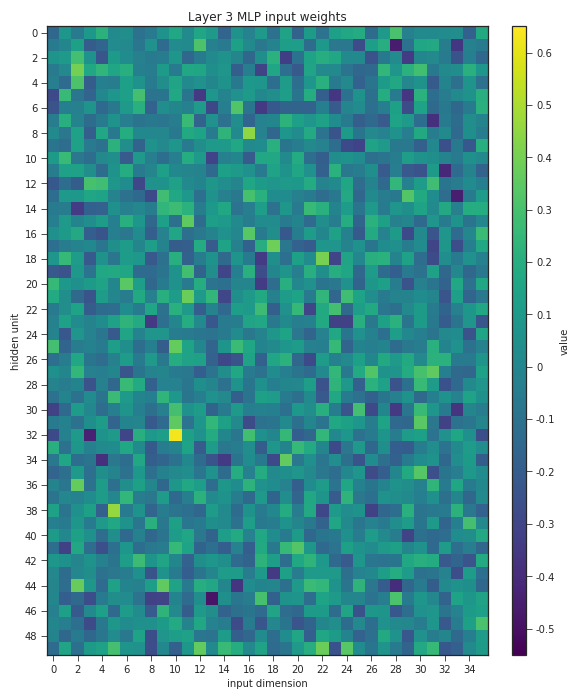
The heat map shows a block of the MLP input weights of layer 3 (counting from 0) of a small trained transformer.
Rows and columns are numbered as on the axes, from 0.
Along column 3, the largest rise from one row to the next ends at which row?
33
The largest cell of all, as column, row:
10, 32
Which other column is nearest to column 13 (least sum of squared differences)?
9
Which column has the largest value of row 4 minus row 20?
17
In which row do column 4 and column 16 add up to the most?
8
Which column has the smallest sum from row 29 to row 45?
26
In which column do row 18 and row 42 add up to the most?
22
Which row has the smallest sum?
34
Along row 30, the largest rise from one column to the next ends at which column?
25
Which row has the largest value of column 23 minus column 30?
11
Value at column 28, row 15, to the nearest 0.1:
0
